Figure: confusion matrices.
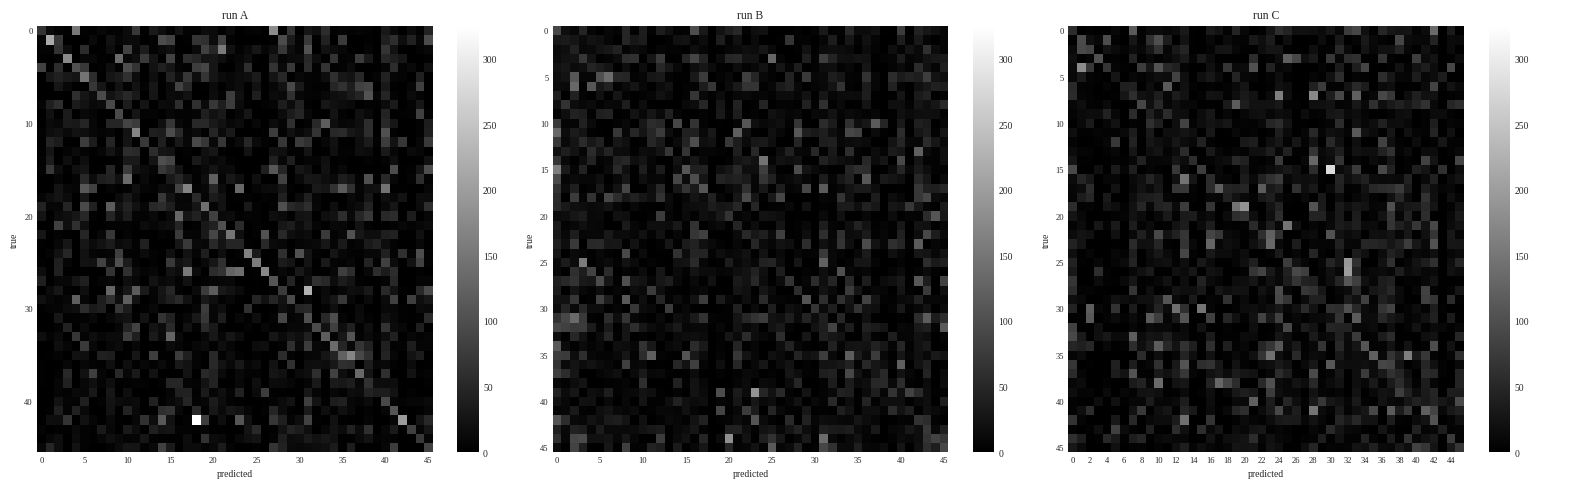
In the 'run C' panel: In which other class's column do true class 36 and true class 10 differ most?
30
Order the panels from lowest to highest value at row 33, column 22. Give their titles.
run C, run A, run B
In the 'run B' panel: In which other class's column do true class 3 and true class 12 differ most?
25
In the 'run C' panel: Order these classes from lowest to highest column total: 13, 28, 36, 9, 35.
35, 9, 36, 28, 13
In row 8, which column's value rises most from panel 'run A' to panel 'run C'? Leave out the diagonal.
19
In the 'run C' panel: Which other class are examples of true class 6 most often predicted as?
11
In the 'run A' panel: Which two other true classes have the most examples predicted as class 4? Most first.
0, 29
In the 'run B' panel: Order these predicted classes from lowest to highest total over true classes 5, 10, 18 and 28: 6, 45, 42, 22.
45, 42, 6, 22
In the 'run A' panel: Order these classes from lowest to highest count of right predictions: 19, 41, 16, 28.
16, 28, 41, 19
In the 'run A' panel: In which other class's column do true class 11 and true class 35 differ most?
36
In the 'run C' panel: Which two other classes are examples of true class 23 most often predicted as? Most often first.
16, 42
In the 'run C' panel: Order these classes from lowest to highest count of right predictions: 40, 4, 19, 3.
40, 4, 3, 19
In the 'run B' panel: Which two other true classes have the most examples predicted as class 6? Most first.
5, 18
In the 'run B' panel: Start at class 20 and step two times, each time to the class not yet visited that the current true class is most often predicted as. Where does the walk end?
31
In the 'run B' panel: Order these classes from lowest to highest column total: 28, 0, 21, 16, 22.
28, 22, 21, 16, 0
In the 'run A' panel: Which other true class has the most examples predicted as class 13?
35
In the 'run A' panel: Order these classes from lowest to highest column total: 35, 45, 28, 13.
13, 45, 35, 28
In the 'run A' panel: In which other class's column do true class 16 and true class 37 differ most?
10
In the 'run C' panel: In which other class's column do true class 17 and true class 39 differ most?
22
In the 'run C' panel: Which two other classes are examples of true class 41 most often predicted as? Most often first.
28, 37
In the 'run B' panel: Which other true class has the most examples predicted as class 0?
15
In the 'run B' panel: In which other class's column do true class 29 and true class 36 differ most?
40
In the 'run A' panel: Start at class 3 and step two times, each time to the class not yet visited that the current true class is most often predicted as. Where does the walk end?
44
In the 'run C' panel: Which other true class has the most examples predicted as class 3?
26
